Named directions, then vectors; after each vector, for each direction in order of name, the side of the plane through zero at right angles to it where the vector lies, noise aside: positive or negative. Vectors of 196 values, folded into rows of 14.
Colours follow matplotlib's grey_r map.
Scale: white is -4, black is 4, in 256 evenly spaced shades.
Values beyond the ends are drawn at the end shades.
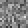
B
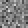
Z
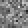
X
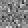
negative, negative, positive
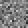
negative, positive, positive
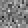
negative, negative, positive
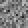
negative, positive, negative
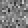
positive, positive, negative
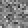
negative, negative, negative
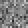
negative, positive, positive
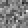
positive, negative, positive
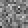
positive, positive, positive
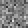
positive, negative, negative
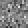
positive, positive, negative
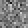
positive, positive, positive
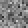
negative, negative, positive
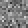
positive, positive, negative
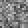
positive, positive, positive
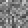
negative, positive, negative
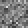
negative, positive, positive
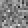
negative, negative, positive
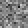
negative, negative, negative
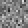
positive, positive, negative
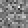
positive, positive, positive
